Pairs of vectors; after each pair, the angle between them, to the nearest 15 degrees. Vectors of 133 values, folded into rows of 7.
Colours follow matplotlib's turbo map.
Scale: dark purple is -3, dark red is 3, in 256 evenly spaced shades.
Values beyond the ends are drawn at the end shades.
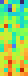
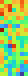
135 degrees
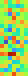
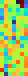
105 degrees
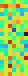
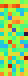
15 degrees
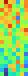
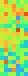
60 degrees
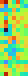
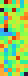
45 degrees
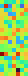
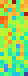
105 degrees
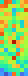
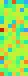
90 degrees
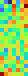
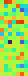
105 degrees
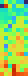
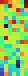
105 degrees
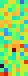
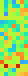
120 degrees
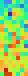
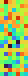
120 degrees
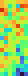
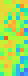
45 degrees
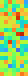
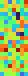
165 degrees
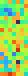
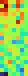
120 degrees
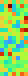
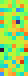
75 degrees
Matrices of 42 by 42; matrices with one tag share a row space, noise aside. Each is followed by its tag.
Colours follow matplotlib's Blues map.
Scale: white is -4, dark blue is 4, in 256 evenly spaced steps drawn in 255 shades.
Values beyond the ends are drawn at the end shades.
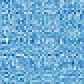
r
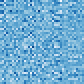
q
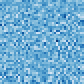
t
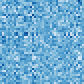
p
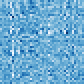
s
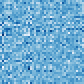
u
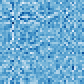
s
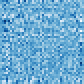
r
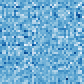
p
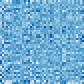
u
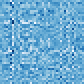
s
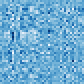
s
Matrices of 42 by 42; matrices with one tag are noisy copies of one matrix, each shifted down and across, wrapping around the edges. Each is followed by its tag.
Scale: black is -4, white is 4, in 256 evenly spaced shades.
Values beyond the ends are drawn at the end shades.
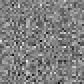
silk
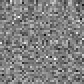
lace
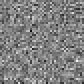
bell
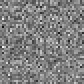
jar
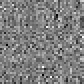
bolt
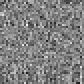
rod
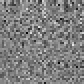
bolt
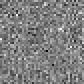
silk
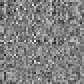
rod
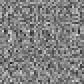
bolt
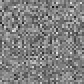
jar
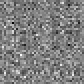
lace
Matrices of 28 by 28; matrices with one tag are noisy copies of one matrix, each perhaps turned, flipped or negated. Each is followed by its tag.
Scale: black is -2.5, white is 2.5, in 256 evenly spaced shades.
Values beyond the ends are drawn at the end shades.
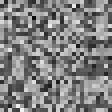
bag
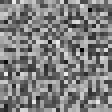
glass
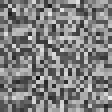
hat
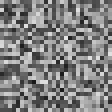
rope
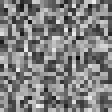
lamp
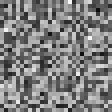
rope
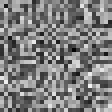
rope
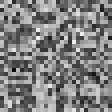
bag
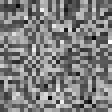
rope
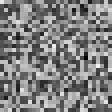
glass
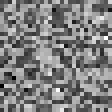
lamp
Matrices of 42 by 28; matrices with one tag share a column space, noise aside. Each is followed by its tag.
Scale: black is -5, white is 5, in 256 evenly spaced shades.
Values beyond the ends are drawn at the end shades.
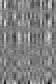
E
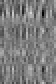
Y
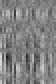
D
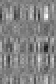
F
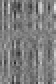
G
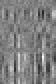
D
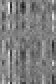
G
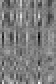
E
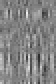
D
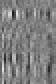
D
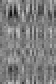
Y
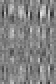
Y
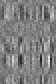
F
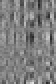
E
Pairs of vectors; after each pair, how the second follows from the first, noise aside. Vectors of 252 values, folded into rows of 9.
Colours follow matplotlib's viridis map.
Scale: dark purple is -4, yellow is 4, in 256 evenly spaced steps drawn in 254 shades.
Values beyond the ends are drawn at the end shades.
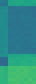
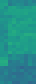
negated, shrunk.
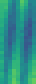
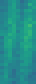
negated, shrunk.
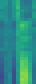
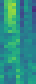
reversed.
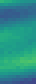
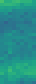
reversed, negated, shrunk.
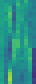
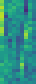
reversed, negated.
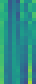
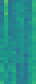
reversed, shrunk.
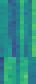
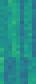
negated, shrunk.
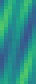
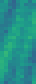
reversed, negated, shrunk.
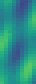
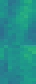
wrapped around, negated, shrunk.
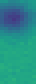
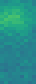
negated, shrunk.
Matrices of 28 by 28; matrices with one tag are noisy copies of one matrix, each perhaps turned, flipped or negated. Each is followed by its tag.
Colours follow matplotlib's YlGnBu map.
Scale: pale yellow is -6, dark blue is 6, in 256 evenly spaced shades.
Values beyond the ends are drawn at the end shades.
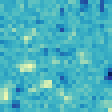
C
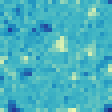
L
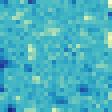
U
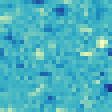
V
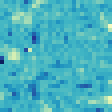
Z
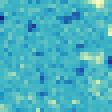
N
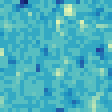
V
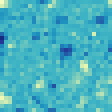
L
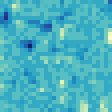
C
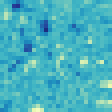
C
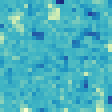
Z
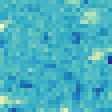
Z
